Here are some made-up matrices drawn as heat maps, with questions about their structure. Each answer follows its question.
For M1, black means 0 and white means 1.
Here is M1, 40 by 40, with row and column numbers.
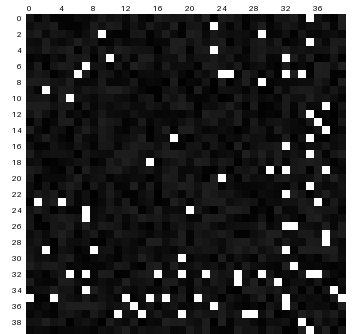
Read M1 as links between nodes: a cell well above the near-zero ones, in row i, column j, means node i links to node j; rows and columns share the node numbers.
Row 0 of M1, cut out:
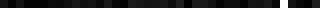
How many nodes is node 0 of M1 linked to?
1
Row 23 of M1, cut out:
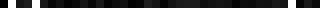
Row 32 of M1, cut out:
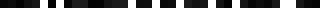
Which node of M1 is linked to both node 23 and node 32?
node 36
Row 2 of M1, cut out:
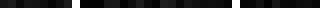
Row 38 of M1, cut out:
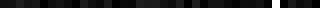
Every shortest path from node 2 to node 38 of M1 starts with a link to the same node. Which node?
node 29
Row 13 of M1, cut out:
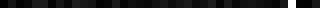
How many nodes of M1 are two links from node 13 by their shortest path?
2
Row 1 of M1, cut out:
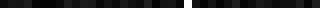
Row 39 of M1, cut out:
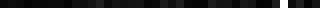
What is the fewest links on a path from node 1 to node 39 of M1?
5
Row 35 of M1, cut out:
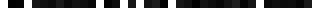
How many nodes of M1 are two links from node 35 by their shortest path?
9
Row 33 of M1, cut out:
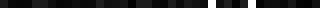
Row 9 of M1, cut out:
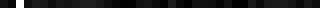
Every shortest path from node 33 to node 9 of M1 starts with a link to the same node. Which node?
node 26
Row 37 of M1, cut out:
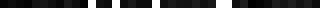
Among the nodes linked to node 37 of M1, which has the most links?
node 19
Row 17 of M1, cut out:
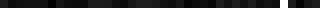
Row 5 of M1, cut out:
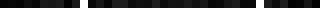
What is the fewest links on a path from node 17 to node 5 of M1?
3
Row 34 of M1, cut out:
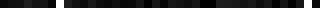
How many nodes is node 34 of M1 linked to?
2
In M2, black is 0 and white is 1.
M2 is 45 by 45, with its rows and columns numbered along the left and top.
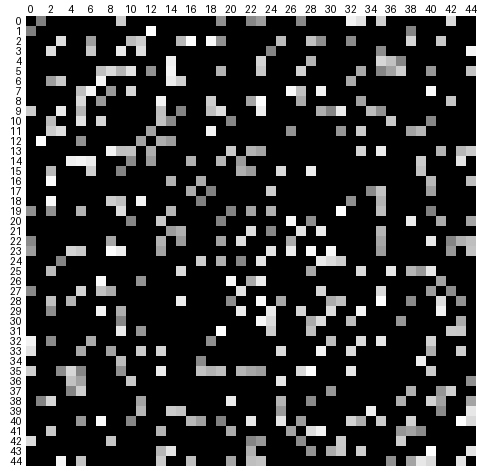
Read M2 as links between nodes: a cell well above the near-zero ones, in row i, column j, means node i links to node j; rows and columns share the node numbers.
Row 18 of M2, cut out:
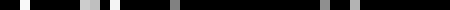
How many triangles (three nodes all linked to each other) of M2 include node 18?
5
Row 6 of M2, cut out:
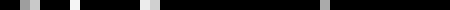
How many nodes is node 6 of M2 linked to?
6
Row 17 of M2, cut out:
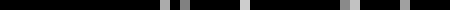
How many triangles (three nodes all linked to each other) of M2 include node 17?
3
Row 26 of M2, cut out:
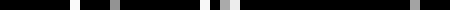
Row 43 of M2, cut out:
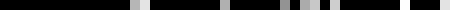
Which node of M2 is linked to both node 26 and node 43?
node 22
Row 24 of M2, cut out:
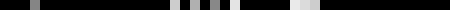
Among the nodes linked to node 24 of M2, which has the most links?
node 23
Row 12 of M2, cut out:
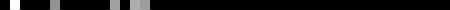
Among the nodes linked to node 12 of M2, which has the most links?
node 5
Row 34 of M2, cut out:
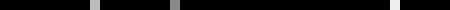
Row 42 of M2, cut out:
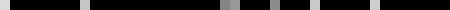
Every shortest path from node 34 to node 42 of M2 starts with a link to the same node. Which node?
node 9
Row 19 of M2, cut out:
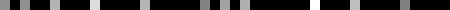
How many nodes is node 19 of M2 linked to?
11
